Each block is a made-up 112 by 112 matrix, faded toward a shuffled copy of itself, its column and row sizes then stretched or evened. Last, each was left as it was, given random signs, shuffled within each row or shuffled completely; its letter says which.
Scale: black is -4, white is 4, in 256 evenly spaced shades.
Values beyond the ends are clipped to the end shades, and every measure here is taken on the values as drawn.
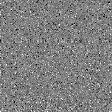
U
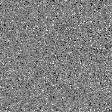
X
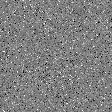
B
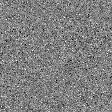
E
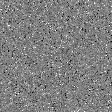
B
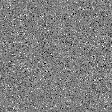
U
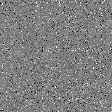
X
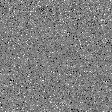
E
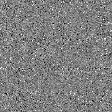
U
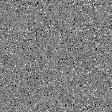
U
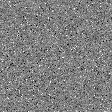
B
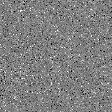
U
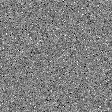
B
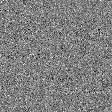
E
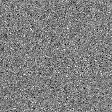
E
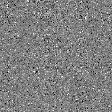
U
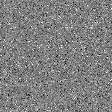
E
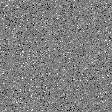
U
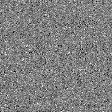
U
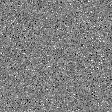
E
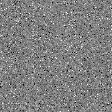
U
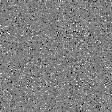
U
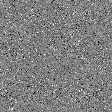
E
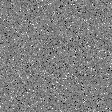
B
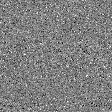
E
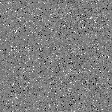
X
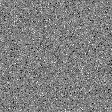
B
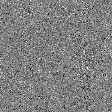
X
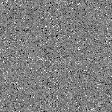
U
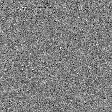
E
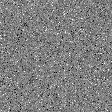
B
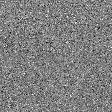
E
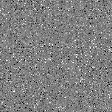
U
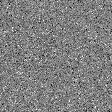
B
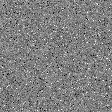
B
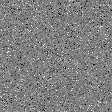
B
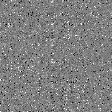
U
